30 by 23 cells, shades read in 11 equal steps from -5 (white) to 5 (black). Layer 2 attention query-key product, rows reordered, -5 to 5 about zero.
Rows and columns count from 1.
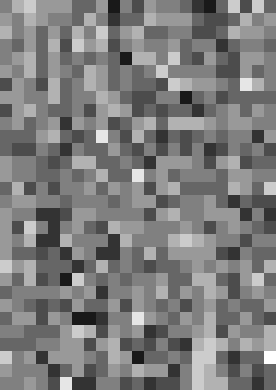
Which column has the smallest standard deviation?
2
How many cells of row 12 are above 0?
15
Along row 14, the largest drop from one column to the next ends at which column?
12
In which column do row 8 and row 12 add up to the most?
16
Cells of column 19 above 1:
7
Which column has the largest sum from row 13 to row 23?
5
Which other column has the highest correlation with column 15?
8
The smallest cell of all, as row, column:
28, 23
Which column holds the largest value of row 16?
20
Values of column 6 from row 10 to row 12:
3 1 3
